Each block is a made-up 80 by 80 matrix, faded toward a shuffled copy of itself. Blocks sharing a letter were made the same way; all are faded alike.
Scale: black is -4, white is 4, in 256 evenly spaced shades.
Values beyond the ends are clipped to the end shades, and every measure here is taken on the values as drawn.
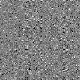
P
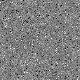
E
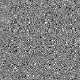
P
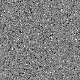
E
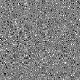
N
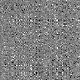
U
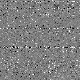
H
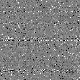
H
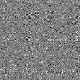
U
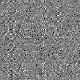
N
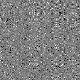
U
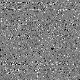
H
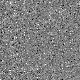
E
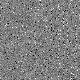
E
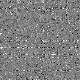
H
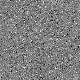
E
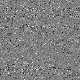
H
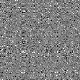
U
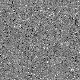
E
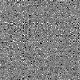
P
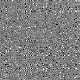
P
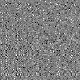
U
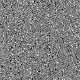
E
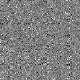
P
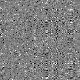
P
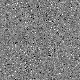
E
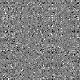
U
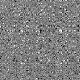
N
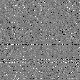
H
